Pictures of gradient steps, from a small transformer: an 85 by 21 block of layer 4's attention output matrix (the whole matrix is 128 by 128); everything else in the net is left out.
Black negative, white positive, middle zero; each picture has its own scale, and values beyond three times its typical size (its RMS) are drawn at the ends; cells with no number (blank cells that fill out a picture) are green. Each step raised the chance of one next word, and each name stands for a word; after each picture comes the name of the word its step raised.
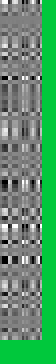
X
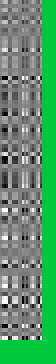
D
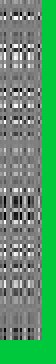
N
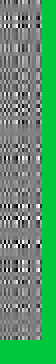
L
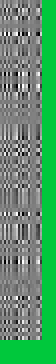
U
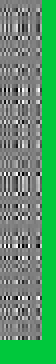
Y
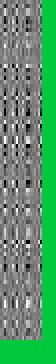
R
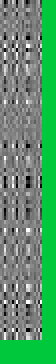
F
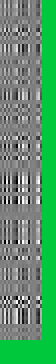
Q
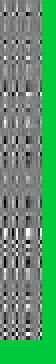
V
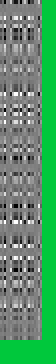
L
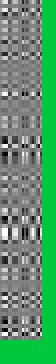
V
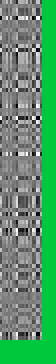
N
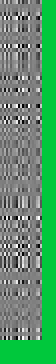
N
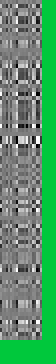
R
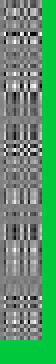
U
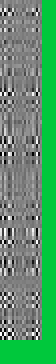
V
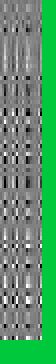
D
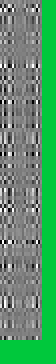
R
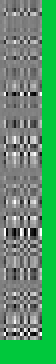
V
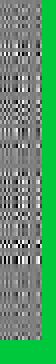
X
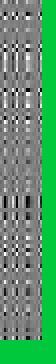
N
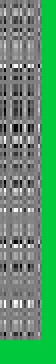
R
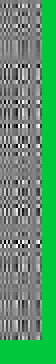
R
